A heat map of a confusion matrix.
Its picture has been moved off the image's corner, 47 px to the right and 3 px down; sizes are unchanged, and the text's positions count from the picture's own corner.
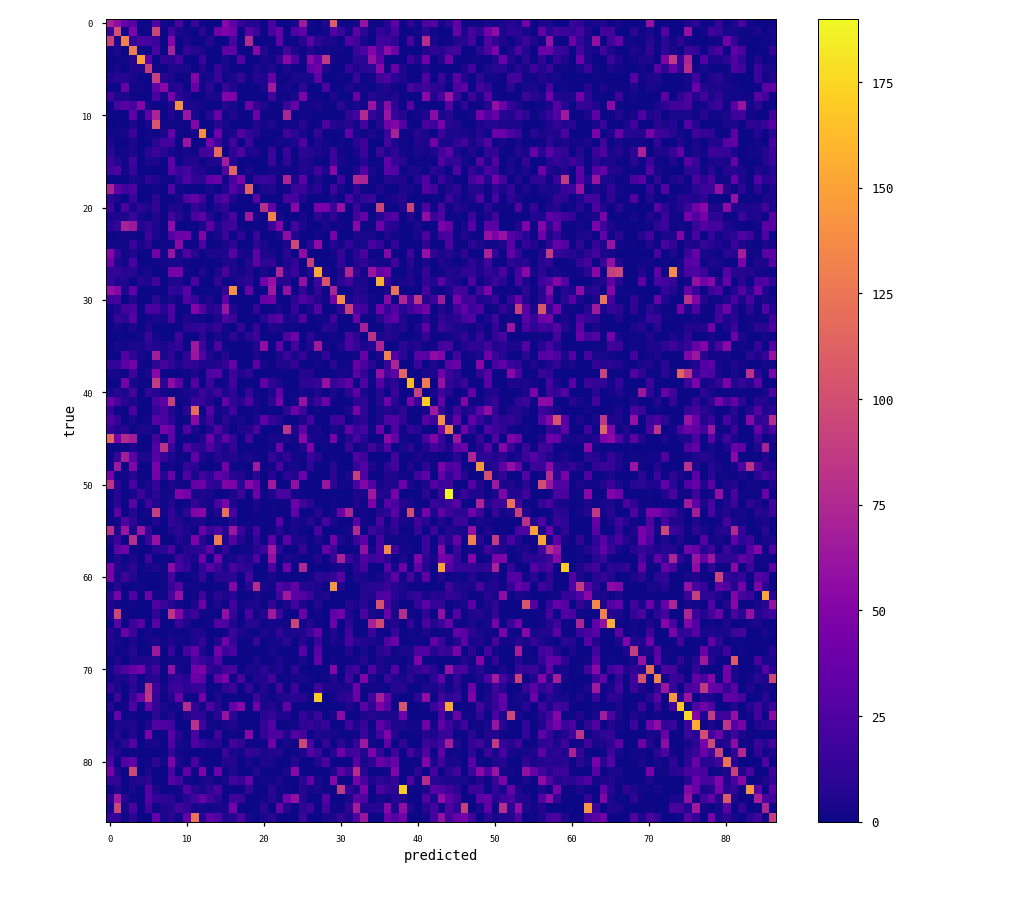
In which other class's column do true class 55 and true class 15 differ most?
72
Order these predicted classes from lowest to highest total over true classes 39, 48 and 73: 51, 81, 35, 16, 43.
16, 81, 51, 35, 43
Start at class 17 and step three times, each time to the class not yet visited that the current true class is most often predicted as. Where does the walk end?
58
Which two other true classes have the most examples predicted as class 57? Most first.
25, 49
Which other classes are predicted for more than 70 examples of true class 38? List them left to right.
64, 74, 75, 83
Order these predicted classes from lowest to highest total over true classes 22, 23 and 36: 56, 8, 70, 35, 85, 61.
61, 70, 35, 85, 8, 56
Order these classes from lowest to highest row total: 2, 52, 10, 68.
68, 52, 10, 2
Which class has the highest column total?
76
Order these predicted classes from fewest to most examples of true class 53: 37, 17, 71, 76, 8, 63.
17, 8, 37, 71, 76, 63
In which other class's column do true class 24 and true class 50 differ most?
56
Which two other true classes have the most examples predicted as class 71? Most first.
44, 76
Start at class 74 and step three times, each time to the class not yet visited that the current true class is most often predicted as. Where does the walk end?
1
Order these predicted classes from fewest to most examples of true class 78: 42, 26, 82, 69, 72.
82, 42, 26, 69, 72
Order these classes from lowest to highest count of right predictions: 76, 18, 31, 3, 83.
31, 18, 3, 83, 76
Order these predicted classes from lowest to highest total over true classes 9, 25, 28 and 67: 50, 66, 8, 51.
66, 51, 8, 50
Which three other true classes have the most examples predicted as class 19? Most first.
61, 48, 3
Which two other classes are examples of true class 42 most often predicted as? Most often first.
11, 49
